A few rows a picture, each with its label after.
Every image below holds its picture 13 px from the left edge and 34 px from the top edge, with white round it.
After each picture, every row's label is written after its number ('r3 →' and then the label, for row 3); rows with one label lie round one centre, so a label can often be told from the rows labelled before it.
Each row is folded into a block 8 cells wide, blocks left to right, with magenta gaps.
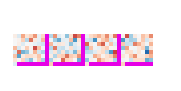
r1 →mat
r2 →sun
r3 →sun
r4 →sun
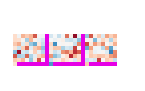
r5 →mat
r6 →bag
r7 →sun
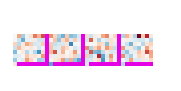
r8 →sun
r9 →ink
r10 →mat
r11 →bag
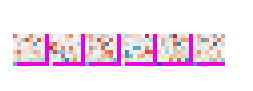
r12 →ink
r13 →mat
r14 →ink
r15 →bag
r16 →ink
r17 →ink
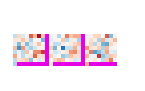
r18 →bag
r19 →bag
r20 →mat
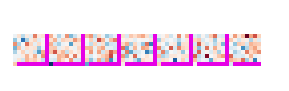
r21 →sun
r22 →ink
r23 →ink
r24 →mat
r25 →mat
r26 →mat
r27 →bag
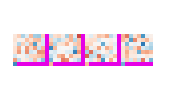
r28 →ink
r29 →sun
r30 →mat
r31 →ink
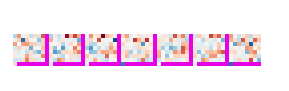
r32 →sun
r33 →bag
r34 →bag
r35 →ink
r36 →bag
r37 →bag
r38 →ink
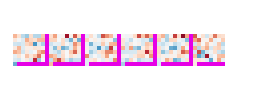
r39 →ink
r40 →bag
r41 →bag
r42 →bag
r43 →bag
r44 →mat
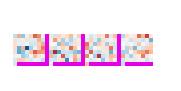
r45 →bag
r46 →mat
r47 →mat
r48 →bag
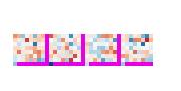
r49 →ink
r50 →ink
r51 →bag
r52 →ink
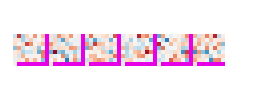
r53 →sun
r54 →mat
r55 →sun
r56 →bag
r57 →sun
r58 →mat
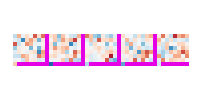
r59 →sun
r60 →ink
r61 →ink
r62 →ink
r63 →bag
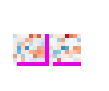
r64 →bag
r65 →bag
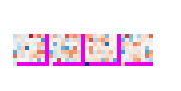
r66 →bag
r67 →bag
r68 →ink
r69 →sun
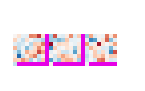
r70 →bag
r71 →sun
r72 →sun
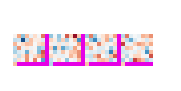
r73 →sun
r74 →bag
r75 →sun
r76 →sun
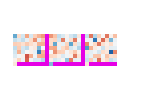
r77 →sun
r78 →ink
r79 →sun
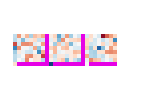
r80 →sun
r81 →ink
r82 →bag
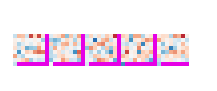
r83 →bag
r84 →sun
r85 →sun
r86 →ink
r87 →bag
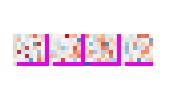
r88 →mat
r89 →bag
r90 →ink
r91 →bag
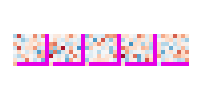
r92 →sun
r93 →mat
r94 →sun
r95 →mat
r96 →bag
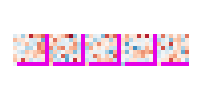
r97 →bag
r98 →mat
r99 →sun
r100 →bag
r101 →sun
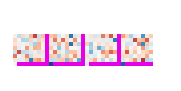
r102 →mat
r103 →ink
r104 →bag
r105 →ink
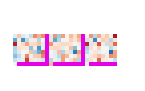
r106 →sun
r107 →sun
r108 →sun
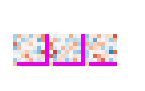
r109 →sun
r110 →mat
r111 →sun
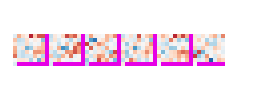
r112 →bag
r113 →bag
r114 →sun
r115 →bag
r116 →bag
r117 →mat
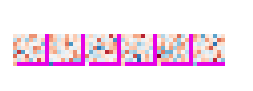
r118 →mat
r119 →ink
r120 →bag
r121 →mat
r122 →mat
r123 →ink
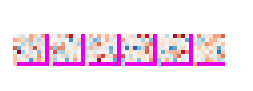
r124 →mat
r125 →mat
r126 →sun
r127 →bag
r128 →bag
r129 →sun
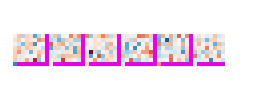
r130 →ink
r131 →sun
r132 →mat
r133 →bag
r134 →sun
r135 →mat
